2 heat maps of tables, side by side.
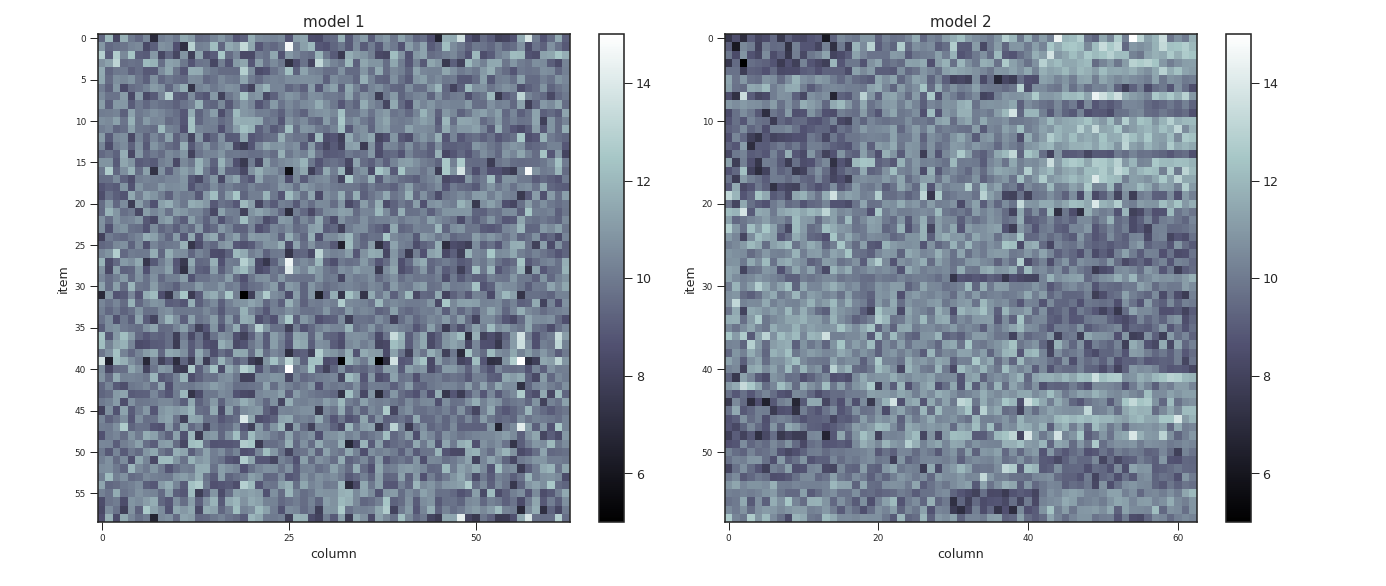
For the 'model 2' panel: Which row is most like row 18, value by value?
45
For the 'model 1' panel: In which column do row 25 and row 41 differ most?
46
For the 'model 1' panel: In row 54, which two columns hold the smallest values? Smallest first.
33, 55
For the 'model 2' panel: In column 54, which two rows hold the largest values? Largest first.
0, 48
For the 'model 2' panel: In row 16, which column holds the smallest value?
4
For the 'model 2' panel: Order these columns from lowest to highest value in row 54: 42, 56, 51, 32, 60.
51, 60, 42, 56, 32
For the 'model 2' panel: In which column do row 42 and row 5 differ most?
36
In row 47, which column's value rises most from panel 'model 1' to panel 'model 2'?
20
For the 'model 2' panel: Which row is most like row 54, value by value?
8
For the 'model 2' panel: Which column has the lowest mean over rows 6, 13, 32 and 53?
52
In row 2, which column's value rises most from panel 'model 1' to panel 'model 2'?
51
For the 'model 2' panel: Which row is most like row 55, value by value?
29
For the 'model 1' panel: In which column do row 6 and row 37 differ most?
56
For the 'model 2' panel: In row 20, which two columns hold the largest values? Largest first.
49, 39
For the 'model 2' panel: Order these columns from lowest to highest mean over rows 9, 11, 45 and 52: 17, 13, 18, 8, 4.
13, 4, 17, 8, 18
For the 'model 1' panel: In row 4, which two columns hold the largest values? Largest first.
19, 25
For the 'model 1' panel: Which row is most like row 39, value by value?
2
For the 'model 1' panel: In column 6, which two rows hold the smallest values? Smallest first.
39, 27
